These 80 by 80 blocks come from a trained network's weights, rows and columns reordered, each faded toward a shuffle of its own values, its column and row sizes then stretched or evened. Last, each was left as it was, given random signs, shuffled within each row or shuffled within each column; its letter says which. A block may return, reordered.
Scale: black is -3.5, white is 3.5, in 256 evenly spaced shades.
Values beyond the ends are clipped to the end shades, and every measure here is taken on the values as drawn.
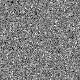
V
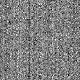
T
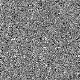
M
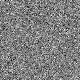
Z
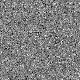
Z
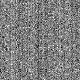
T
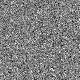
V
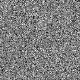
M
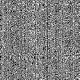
T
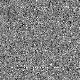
M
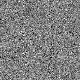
M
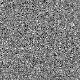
M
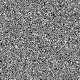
Z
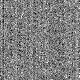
V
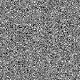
T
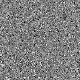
M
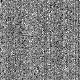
V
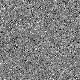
Z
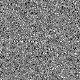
M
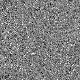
V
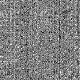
T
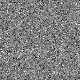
M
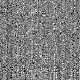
T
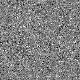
M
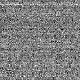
T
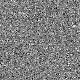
Z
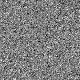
V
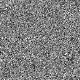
M
